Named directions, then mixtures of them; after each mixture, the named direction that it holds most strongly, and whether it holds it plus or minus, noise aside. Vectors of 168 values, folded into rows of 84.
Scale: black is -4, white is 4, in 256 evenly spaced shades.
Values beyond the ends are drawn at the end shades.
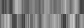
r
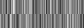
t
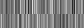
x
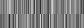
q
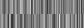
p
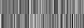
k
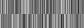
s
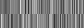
x, plus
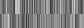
x, minus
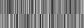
q, minus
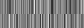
q, minus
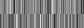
q, plus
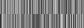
k, minus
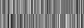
p, plus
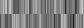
r, minus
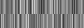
x, plus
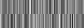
k, plus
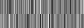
q, minus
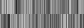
r, minus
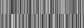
p, minus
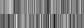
q, plus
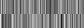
s, plus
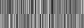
q, minus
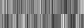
r, minus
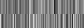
k, plus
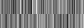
x, plus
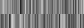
p, minus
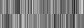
x, plus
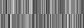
t, plus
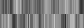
r, plus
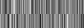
t, plus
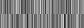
s, minus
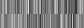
k, minus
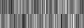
r, plus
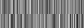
p, plus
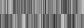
r, minus
